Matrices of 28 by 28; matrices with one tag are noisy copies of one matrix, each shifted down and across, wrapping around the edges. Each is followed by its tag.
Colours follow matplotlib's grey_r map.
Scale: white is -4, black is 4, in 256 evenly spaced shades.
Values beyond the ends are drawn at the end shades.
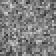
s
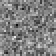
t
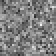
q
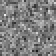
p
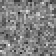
s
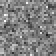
q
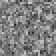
q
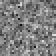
q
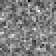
s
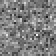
t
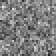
s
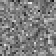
p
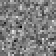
q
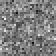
t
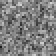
s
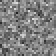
q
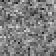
s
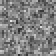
p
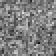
s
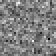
q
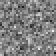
q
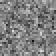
s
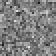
s
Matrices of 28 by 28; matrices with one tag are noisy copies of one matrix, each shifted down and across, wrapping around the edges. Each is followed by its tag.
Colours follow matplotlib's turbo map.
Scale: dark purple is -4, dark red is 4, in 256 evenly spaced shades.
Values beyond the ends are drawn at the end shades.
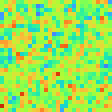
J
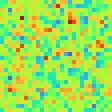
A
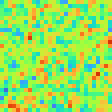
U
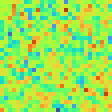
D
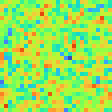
U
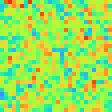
U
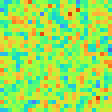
U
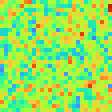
J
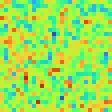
J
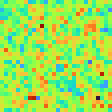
A
